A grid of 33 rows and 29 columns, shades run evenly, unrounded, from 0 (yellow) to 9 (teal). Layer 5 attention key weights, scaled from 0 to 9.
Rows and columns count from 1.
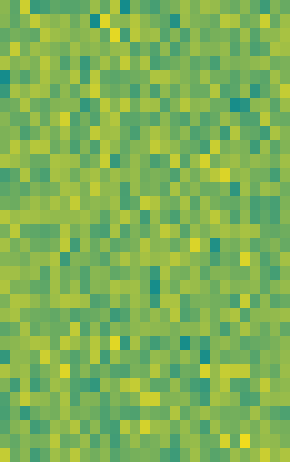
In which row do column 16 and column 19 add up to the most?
25
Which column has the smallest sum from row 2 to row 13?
11
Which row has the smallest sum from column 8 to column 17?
15
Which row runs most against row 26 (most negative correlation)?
12
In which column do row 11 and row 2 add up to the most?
10
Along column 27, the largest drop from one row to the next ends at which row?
2
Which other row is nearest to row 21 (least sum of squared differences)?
20
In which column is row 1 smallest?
3
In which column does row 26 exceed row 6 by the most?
21
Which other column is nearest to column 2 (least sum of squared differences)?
17
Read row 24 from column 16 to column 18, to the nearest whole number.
4 4 5
